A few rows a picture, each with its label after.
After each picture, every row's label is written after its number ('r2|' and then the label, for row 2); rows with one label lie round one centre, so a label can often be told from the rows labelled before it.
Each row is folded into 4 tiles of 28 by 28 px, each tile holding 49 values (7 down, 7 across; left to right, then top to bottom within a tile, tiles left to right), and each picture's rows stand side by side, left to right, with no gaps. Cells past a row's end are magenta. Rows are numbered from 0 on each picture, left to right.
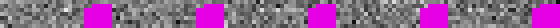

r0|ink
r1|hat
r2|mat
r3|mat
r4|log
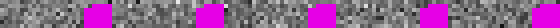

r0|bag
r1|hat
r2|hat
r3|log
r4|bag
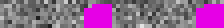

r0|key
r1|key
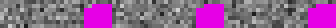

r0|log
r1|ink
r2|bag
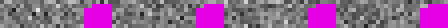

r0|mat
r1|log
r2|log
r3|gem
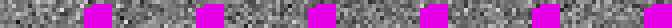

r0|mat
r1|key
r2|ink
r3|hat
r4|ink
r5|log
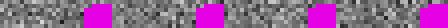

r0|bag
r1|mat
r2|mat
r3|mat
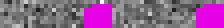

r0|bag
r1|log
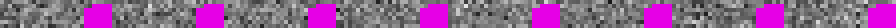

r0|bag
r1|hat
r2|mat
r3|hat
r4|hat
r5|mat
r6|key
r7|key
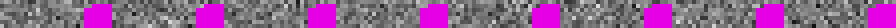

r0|mat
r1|key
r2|mat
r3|key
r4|mat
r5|ink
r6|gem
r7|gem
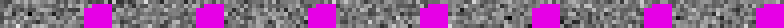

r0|ink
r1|gem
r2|key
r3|key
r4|gem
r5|hat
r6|bag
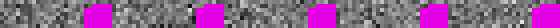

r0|ink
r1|bag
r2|log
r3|mat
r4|hat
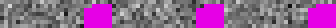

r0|bag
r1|log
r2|mat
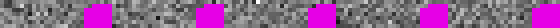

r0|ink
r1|log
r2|bag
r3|hat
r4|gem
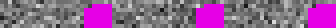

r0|ink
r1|hat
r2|gem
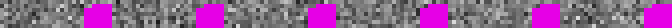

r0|key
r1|gem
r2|gem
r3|bag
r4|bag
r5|key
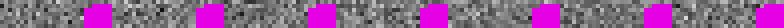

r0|key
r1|hat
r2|hat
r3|ink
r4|mat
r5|key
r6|log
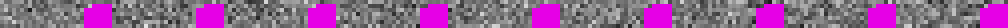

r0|log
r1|hat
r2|key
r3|gem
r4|hat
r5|bag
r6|mat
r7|log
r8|log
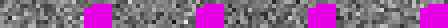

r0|key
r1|ink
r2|gem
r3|hat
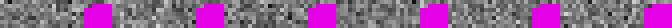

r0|bag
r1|log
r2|mat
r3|key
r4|ink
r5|bag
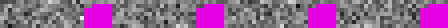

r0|key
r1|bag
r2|mat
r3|bag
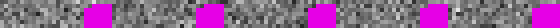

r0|bag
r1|ink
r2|bag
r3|key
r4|mat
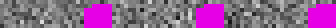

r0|log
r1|mat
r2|hat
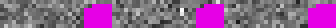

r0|bag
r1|bag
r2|gem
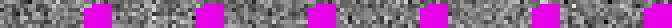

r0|hat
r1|ink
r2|ink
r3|gem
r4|gem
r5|gem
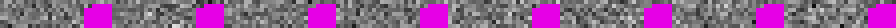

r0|key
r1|ink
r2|log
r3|key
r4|key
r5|key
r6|log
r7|mat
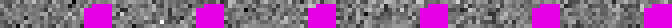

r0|gem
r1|ink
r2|key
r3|hat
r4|mat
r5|mat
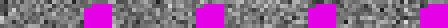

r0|gem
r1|gem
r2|ink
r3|ink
